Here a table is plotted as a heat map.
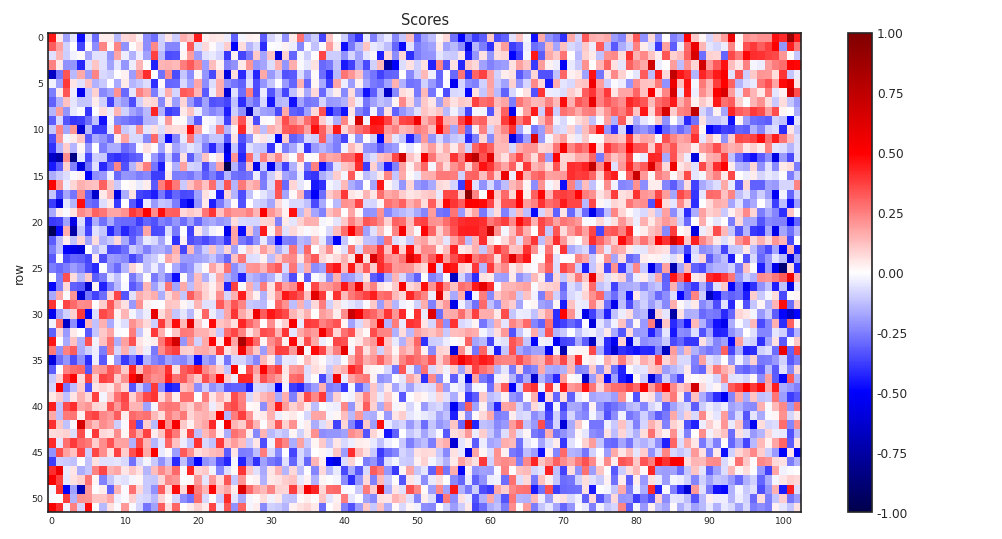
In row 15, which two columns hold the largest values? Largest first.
80, 62
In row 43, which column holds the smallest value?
46
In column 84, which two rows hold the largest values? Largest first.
8, 38
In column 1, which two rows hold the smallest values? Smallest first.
13, 18
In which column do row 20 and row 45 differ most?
57
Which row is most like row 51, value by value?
48
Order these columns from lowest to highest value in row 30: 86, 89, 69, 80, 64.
69, 89, 80, 64, 86
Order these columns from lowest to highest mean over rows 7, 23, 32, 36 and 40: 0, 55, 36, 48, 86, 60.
0, 86, 36, 55, 60, 48
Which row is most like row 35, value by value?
20
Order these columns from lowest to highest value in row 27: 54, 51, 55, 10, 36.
10, 55, 54, 36, 51
